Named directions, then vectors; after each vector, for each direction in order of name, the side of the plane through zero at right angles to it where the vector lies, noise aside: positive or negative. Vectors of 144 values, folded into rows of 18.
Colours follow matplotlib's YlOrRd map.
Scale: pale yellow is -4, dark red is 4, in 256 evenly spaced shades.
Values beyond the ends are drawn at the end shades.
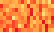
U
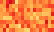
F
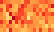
positive, negative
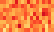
negative, negative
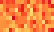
positive, negative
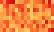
positive, negative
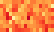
negative, positive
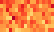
positive, negative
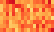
positive, negative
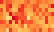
positive, negative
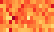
positive, negative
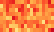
positive, negative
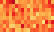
positive, negative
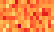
negative, negative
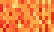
positive, positive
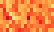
negative, positive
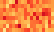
negative, negative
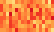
negative, positive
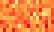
positive, positive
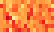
negative, positive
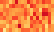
negative, negative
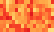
negative, positive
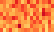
negative, negative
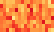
negative, positive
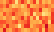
positive, positive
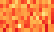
positive, positive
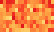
positive, negative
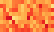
negative, positive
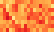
negative, positive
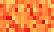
negative, positive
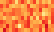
positive, positive
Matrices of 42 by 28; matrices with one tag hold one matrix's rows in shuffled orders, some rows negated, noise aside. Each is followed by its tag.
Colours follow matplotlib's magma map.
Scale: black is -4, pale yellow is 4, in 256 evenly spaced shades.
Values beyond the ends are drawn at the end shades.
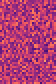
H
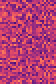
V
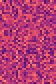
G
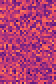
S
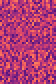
H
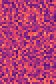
G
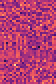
S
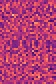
H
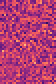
S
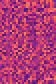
G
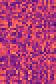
V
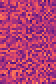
V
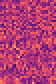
S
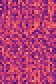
H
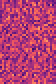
H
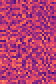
V
